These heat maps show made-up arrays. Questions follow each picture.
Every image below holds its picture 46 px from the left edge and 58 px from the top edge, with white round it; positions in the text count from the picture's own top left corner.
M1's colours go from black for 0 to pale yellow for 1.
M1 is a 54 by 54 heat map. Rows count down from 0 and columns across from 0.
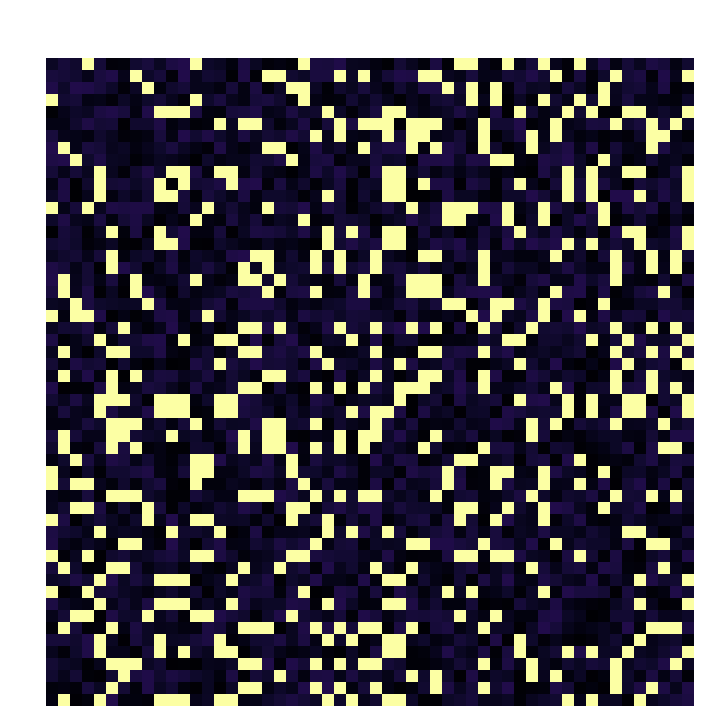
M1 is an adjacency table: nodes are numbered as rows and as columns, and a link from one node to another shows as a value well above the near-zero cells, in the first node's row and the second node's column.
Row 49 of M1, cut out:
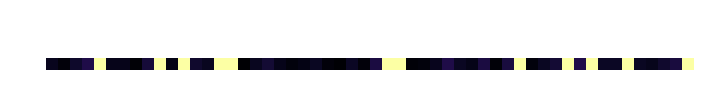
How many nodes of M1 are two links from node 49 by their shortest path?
7
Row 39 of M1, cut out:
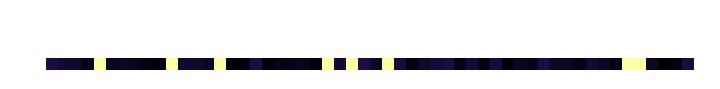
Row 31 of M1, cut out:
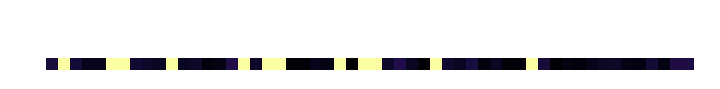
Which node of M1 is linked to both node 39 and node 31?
node 10
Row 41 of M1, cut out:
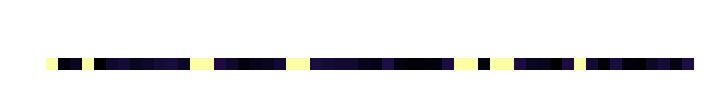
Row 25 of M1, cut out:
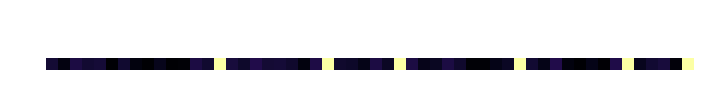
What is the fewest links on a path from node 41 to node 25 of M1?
3
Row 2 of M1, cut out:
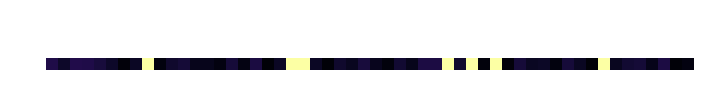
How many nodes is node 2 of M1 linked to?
7
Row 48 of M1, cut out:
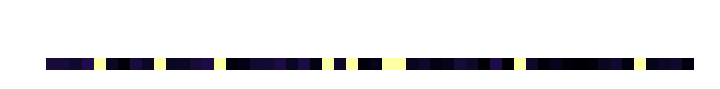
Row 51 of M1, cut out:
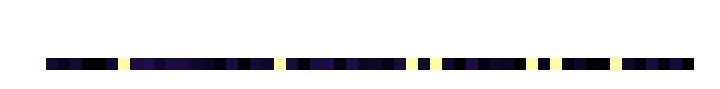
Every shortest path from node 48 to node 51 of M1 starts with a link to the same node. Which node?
node 28
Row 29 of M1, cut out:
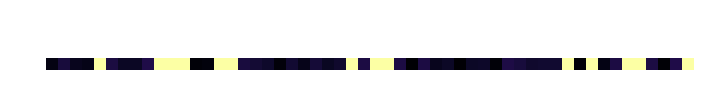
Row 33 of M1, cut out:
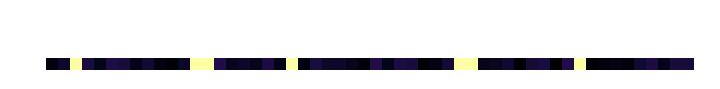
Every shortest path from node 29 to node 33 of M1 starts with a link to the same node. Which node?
node 27
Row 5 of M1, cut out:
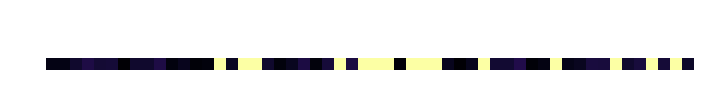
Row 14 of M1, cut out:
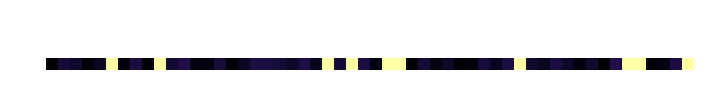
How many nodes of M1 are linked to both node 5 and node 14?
1
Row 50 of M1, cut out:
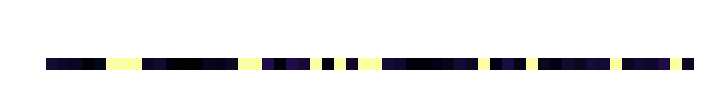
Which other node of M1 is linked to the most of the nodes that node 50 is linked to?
node 36
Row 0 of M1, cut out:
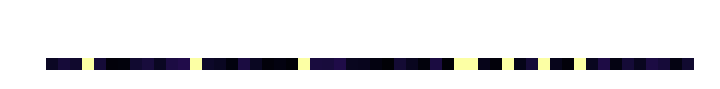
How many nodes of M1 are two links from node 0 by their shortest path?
10
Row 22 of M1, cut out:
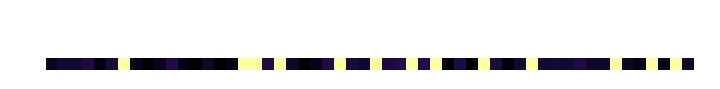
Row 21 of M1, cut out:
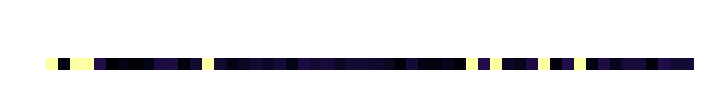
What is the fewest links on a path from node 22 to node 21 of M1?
4
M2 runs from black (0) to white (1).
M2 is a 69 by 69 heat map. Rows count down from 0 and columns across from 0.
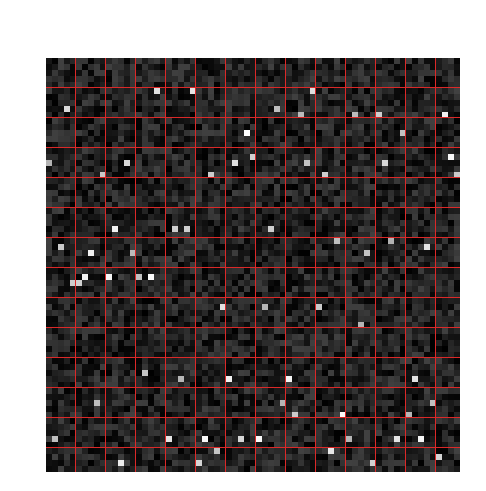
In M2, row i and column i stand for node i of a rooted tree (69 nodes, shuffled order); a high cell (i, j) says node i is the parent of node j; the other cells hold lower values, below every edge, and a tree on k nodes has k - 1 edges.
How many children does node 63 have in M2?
8
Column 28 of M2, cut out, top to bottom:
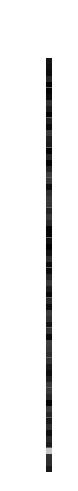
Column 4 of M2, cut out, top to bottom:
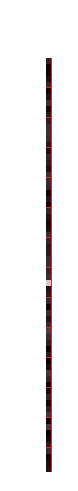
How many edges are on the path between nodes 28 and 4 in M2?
2
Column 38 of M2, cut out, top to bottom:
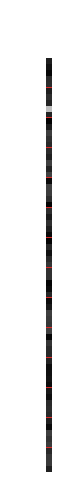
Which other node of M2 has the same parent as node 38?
3
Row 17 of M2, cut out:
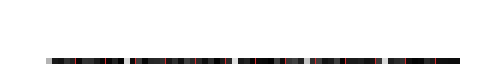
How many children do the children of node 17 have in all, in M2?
2
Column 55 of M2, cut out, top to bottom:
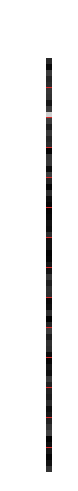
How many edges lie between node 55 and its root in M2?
2
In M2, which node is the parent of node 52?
44
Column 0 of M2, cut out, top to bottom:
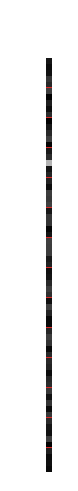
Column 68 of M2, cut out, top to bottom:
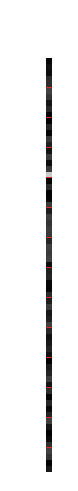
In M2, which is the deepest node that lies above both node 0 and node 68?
19
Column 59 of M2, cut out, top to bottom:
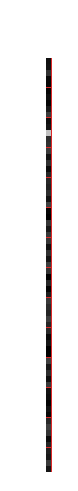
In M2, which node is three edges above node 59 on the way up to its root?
16
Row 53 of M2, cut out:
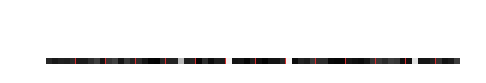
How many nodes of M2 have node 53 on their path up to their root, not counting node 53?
11
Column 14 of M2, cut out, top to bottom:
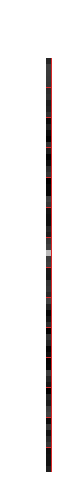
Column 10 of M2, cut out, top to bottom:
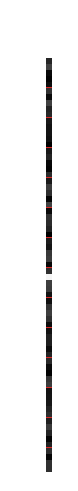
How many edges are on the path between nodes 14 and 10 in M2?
6
